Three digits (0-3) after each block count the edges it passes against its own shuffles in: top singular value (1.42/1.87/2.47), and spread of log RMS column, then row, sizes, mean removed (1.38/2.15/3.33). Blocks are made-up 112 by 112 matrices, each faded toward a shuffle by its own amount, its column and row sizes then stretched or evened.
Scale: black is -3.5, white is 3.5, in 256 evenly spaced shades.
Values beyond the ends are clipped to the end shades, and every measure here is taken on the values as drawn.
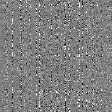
0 3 1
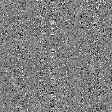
1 2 0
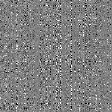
2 3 2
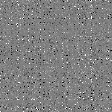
0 2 2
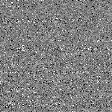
0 1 2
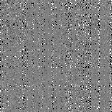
1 3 2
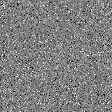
1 0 1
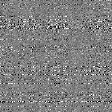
1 2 3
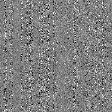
0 3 0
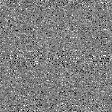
1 1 2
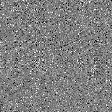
2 1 1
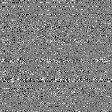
2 1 3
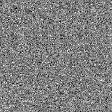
1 0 2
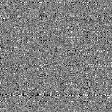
2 1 2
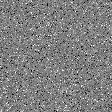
0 0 0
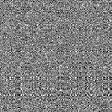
3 1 2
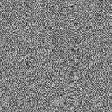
3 1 1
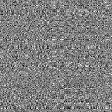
3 0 2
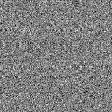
2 0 1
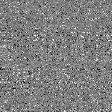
2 0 2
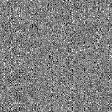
2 2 0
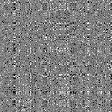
3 2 2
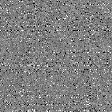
2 1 2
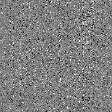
1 2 0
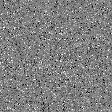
0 0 1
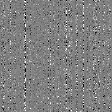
1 3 1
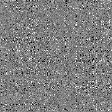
1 2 2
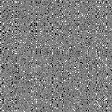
3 2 1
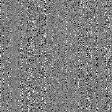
0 3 0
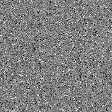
1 1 0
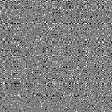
3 1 2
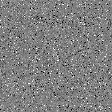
0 1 1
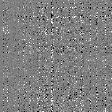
0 3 2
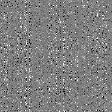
1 3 1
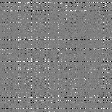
3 2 3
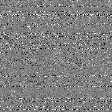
0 0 3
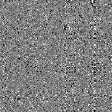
2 2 1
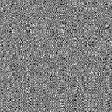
3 1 1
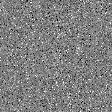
0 1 0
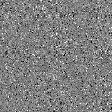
2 1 0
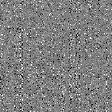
2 2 1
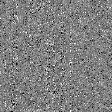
0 2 0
